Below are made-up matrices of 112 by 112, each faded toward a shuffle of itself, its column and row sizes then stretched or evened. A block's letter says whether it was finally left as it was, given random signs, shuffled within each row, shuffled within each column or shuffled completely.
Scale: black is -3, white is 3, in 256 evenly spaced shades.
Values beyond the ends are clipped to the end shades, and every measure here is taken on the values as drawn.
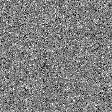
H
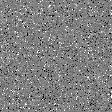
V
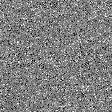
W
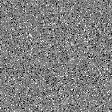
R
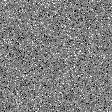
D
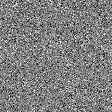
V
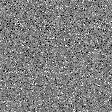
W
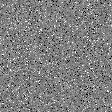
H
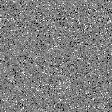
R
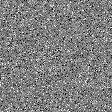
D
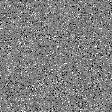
R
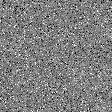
D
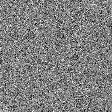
H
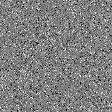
H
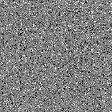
R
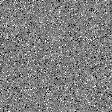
V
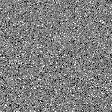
R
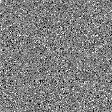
R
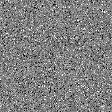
V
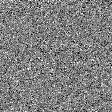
W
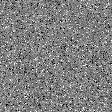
W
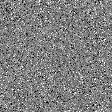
H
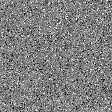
D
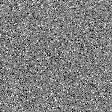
D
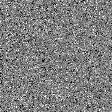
V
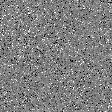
H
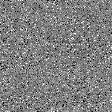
R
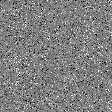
H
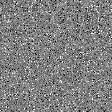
R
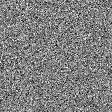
D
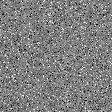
D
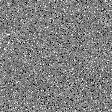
W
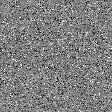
W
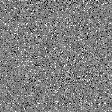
R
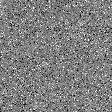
D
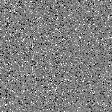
R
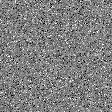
W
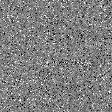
V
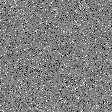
D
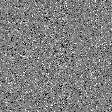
H
